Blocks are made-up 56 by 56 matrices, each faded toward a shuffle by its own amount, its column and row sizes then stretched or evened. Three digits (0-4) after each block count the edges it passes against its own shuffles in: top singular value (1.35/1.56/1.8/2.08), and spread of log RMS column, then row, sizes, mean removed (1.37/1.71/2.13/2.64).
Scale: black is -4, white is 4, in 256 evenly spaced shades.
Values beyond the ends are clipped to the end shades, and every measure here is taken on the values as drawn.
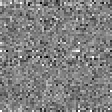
2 1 3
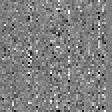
1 4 0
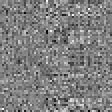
4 3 2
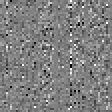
1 4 0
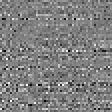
4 0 4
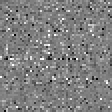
2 0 2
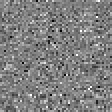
3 0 2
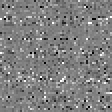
0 0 4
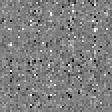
0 2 2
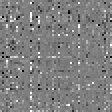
3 4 2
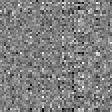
4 3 2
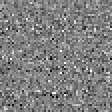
1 0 2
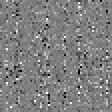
0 4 0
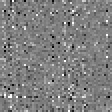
1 3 2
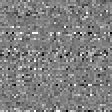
1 0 4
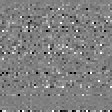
2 0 4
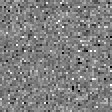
1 1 2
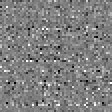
2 2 3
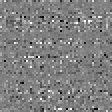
0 2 4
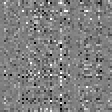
4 4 2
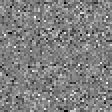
1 0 2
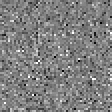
1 0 2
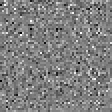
3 1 2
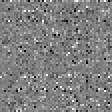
0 2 3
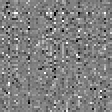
4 3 1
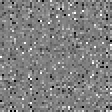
3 2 0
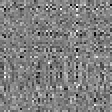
4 3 3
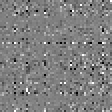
2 3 4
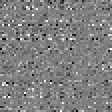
1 2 4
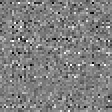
1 1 3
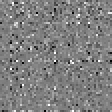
1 3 3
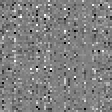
1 4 2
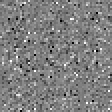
0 2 1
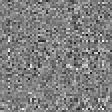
3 2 2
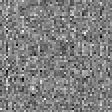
4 3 0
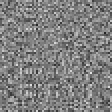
4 1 0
